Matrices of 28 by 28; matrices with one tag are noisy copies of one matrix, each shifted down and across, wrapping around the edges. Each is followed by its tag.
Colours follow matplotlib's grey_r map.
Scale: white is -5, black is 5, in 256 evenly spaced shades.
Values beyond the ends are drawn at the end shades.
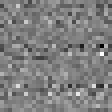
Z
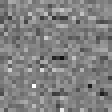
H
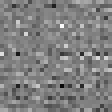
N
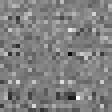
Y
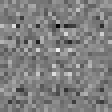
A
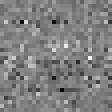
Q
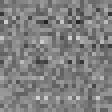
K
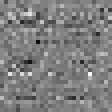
H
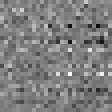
A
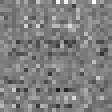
A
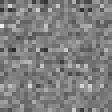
K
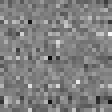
Y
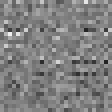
N
